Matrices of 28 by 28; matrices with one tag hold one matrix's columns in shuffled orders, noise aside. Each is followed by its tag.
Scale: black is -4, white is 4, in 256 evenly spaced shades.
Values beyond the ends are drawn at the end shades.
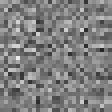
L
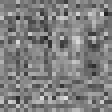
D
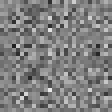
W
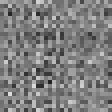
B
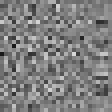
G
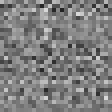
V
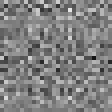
V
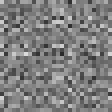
W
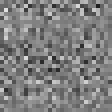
V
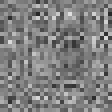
D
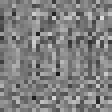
D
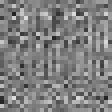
D
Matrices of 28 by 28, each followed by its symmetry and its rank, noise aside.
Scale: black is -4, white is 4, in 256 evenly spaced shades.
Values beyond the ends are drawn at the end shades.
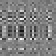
no symmetry, rank one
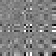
symmetric, rank one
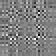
antisymmetric, rank two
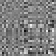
antisymmetric, rank two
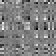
no symmetry, rank two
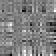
antisymmetric, rank two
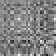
symmetric, rank two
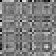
symmetric, rank two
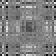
symmetric, rank one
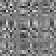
antisymmetric, rank two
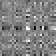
no symmetry, rank two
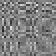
antisymmetric, rank two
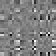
antisymmetric, rank two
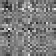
no symmetry, rank three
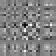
symmetric, rank two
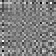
antisymmetric, rank two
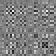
symmetric, rank two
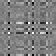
no symmetry, rank one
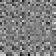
no symmetry, rank three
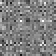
no symmetry, rank three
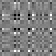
symmetric, rank one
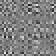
antisymmetric, rank two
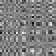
antisymmetric, rank two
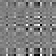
no symmetry, rank one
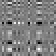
no symmetry, rank one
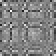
symmetric, rank two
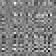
no symmetry, rank two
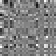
no symmetry, rank three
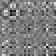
symmetric, rank two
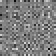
symmetric, rank three
